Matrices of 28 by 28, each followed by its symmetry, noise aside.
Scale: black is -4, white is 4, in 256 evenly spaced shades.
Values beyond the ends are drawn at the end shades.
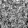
no symmetry.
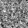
no symmetry.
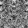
mirrored left to right.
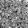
symmetric across the other diagonal.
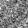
symmetric.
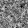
symmetric across the other diagonal.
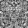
mirrored left to right.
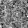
mirrored top to bottom.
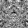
mirrored left to right.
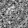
symmetric.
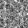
mirrored top to bottom.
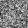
symmetric across the other diagonal.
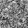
symmetric.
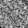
symmetric across the other diagonal.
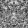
mirrored left to right.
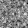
mirrored top to bottom.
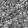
same after a half turn.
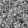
symmetric.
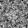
symmetric across the other diagonal.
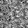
mirrored top to bottom.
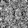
mirrored top to bottom.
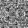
mirrored top to bottom.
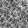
symmetric across the other diagonal.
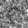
symmetric.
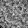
symmetric across the other diagonal.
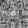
symmetric.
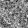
symmetric across the other diagonal.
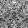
mirrored left to right.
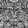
mirrored left to right.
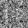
mirrored top to bottom.
